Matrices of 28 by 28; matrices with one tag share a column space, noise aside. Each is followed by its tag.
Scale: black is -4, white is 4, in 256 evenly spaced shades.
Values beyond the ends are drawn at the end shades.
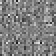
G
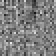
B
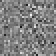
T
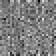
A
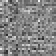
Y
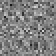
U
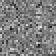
T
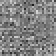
Y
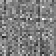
A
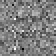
U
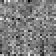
A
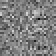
U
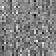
B
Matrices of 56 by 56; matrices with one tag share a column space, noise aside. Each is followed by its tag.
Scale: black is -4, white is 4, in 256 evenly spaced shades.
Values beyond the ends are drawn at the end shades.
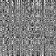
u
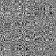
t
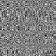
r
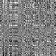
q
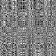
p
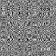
t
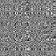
t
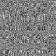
r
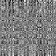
u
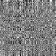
u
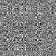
t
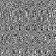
r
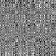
q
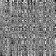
u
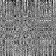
u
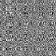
t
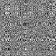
t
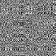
t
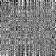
u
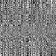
q
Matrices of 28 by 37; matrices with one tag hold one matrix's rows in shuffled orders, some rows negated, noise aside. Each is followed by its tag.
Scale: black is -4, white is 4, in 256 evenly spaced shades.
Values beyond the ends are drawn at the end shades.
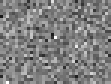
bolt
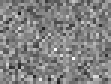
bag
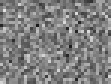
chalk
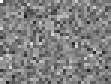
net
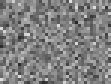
chalk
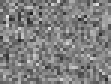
bag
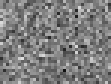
chalk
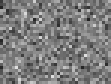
net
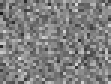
chalk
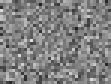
net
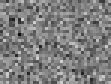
bag
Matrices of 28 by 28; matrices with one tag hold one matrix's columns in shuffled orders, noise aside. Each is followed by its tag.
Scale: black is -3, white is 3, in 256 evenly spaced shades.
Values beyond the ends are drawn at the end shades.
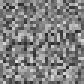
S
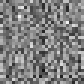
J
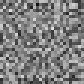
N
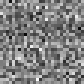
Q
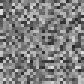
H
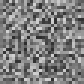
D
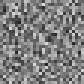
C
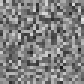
C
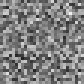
H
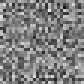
N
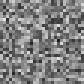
D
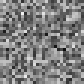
Q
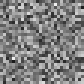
H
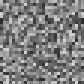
C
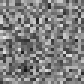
D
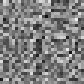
D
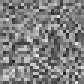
S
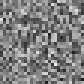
C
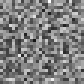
D
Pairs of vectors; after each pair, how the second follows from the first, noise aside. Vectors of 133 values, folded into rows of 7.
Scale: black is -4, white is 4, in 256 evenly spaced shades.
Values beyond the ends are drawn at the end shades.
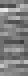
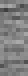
negated, shrunk.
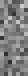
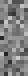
copied.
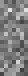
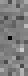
wrapped around, negated, partly zeroed.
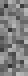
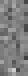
wrapped around, negated, partly zeroed.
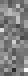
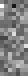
reversed.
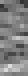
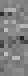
wrapped around, negated, partly zeroed.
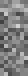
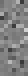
reversed, negated, partly zeroed.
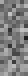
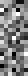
wrapped around, scaled up.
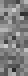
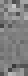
reversed, negated, partly zeroed.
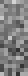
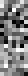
wrapped around, scaled up.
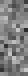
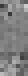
reversed, negated, partly zeroed.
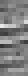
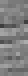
negated, shrunk.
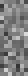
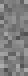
negated, shrunk.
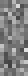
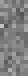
reversed, shrunk.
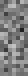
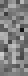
copied.
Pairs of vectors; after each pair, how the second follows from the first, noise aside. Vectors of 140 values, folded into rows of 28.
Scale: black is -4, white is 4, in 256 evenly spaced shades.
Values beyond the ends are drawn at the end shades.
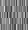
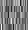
wrapped around, negated.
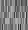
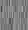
reversed, shrunk.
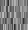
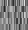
reversed.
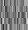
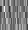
wrapped around, negated.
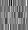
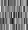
shuffled.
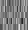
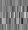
wrapped around, negated, partly zeroed.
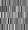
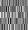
copied.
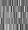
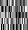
wrapped around, negated, scaled up.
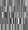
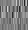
wrapped around, negated, partly zeroed.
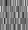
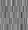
reversed, shrunk.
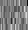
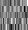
negated.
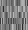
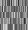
reversed.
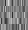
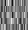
copied.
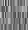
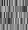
negated.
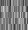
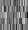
wrapped around, negated.
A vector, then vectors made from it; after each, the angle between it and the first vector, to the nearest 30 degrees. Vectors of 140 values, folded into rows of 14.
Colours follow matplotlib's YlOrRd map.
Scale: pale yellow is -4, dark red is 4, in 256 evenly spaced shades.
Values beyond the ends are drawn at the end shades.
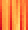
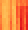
60 degrees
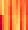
30 degrees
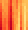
60 degrees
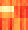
60 degrees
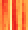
120 degrees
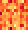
60 degrees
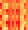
90 degrees
